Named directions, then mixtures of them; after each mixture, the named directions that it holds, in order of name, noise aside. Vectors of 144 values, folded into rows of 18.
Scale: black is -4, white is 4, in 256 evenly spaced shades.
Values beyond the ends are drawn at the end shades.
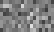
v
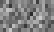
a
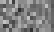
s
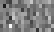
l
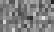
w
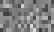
v.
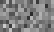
a, s.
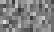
s, w.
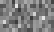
s, w.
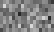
l, v, w.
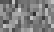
l, s, w.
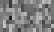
a, l.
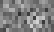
a, s, v.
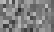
s.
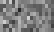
s.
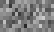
a, w.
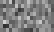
s.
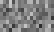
a, s.
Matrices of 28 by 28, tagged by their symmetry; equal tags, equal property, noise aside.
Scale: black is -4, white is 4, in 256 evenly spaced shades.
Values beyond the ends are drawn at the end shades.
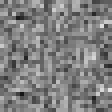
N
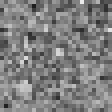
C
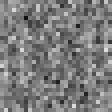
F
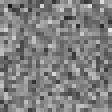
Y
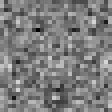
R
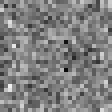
N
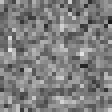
C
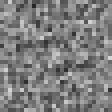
F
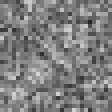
C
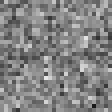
F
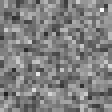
C
